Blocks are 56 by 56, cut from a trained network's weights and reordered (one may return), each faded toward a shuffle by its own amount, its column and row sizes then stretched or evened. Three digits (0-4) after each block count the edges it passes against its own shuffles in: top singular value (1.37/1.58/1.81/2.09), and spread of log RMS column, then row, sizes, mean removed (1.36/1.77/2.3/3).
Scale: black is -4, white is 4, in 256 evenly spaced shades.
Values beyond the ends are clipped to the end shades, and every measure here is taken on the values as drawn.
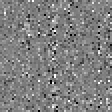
0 3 0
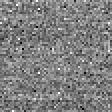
0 0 0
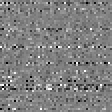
1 1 4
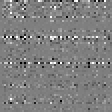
2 2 4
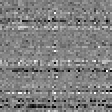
4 2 4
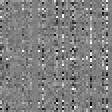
1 4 2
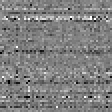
3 1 4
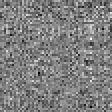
3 1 1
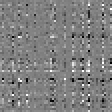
2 4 3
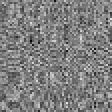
4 2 0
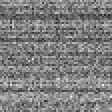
4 0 1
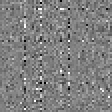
2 3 1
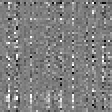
2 4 2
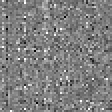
1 2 2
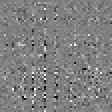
1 3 2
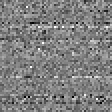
1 1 3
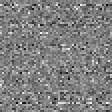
3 0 3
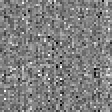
1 2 0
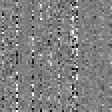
2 4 0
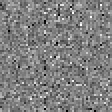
1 1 1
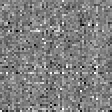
1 1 2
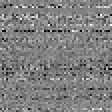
2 1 4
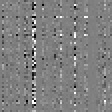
2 4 1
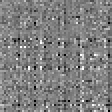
3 2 3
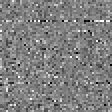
1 1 2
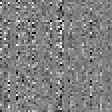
3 4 1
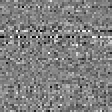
4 0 3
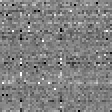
1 1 2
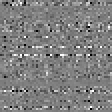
3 2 4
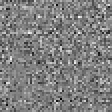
3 2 2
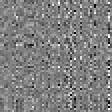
4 4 1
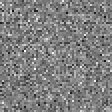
1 0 0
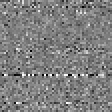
3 1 3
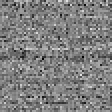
1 1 3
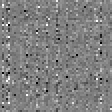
0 3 0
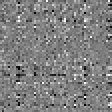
4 3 2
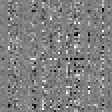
1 4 2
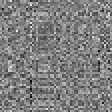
4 1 0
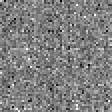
1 0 1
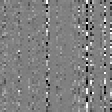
4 4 0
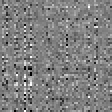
1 4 1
